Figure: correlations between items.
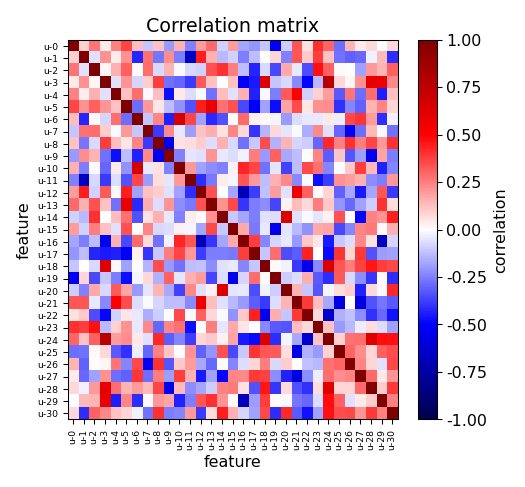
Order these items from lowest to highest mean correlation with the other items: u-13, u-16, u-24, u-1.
u-16, u-1, u-13, u-24
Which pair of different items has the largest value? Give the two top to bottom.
u-3, u-24
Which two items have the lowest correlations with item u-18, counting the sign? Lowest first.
u-22, u-21
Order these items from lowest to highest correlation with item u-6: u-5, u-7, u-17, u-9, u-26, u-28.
u-9, u-5, u-7, u-17, u-28, u-26
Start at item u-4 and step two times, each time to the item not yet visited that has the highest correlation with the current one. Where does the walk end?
u-12
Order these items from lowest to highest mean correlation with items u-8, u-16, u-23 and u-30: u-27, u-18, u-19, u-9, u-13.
u-19, u-9, u-13, u-18, u-27
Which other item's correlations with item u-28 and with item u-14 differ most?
u-27
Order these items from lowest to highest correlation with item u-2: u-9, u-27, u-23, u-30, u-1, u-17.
u-17, u-27, u-1, u-9, u-30, u-23
